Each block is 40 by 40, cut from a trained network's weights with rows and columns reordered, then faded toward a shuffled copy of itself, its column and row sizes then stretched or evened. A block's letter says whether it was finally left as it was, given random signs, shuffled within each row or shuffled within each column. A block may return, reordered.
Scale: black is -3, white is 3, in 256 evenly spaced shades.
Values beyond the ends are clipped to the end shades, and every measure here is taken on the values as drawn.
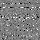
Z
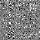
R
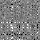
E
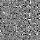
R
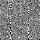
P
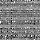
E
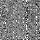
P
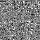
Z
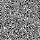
P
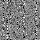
P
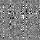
R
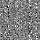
P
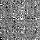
E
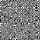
E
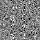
P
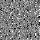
P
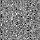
P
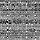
E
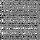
E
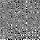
E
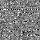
Z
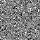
P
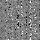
P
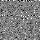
Z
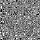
R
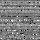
Z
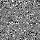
Z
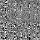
R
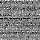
Z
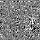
R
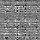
E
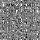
E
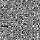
E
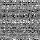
E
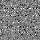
Z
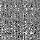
E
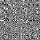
E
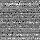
Z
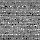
Z
